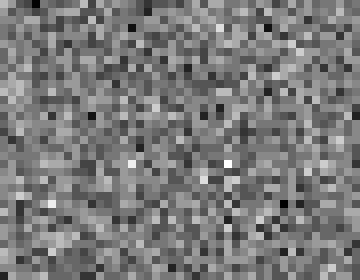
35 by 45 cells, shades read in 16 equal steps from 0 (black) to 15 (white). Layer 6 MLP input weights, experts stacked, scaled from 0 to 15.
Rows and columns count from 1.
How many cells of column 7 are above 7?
19
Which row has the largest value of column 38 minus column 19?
7
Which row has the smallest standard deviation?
20
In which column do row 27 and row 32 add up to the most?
1
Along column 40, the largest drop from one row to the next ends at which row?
14
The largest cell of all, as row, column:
21, 29
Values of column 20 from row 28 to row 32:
11 5 4 7 10
